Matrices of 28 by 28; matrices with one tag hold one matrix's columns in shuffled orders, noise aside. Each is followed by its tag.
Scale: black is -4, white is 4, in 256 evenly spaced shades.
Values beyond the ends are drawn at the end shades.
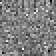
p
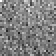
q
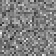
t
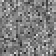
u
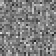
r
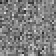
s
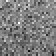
q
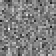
s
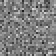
p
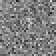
t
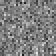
s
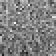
q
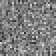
r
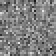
p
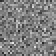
t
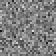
t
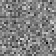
t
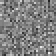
u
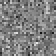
r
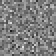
t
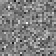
t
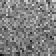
q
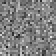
s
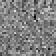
p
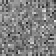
p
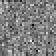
r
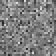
p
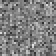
r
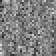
u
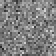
p
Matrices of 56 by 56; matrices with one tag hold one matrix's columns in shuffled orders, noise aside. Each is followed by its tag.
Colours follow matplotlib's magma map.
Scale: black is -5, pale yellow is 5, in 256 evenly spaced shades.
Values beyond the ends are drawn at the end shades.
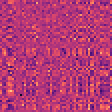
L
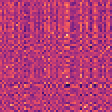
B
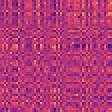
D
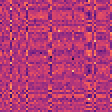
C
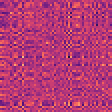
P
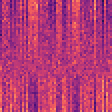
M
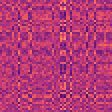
C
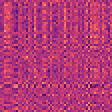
B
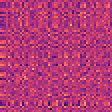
P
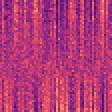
M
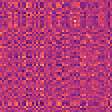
P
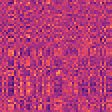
L
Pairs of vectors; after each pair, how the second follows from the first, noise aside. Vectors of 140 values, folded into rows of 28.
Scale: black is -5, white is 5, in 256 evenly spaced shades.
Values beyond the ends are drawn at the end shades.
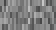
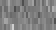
reversed, partly zeroed.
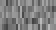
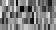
reversed, scaled up.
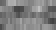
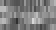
reversed, negated.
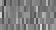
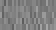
shrunk.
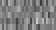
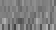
reversed, partly zeroed.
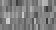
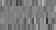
partly zeroed.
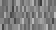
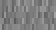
shrunk.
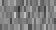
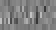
reversed, partly zeroed.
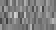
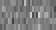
reversed, partly zeroed.
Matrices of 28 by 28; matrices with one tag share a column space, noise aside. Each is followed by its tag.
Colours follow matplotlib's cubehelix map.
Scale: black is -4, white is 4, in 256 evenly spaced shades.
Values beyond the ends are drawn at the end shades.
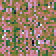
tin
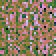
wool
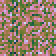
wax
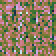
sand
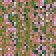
wool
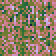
sand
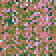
wool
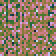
wax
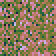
wax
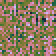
sand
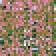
tin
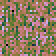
sand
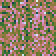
wool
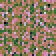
wax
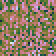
tin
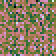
wool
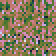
tin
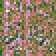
tin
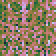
tin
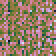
tin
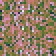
sand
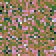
sand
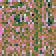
wool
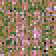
tin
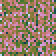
wax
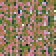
sand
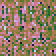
sand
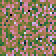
wax
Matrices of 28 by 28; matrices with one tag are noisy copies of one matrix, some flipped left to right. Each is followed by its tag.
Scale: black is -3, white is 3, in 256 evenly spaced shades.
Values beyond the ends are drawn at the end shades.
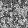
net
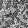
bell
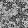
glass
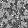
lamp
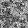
glass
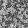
bell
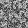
lamp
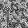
lamp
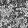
net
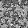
net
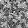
lamp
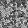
net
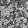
net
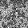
net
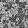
glass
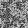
glass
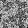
glass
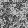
glass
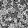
bell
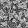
lamp
